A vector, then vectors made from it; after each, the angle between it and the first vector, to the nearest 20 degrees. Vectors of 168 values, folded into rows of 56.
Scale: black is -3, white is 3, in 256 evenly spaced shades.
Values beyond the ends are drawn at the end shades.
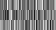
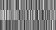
120 degrees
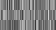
120 degrees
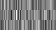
120 degrees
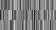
60 degrees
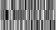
60 degrees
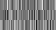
20 degrees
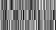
60 degrees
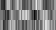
60 degrees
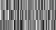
120 degrees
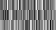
20 degrees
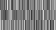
40 degrees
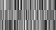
120 degrees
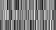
160 degrees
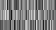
160 degrees
